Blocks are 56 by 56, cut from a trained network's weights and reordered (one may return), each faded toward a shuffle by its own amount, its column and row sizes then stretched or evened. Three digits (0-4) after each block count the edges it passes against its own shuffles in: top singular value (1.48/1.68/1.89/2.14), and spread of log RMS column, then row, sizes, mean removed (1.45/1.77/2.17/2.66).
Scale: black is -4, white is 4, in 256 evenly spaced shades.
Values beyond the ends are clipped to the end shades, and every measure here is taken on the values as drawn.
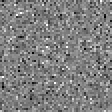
0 0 1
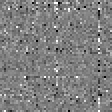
1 2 2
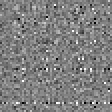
3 2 2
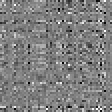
4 4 4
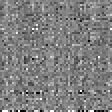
2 1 4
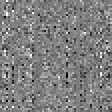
3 4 1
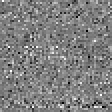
1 0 2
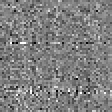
0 2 3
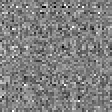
2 1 3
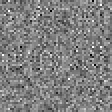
2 0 1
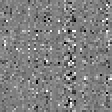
1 4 1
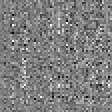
0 4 2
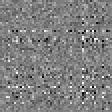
3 3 3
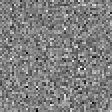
2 2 0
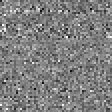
1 0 3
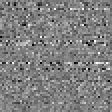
0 0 4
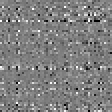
4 3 4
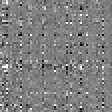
2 4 3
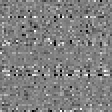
3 1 4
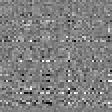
3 1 4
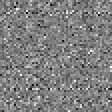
2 0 2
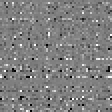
0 2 4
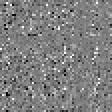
0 2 2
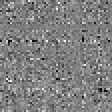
0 3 3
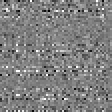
0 2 4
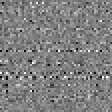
3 0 4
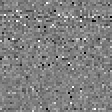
0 0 3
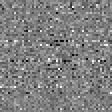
0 1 4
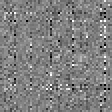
3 4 1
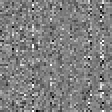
0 4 0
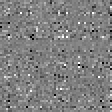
0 2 3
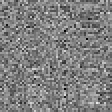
3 0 1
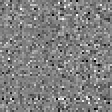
2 2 2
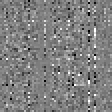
1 4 1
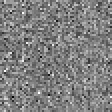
0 2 0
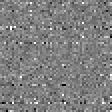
1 1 3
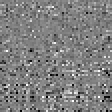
1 1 4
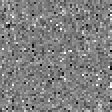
0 2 0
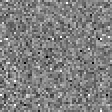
1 0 0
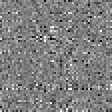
4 4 3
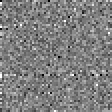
1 1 1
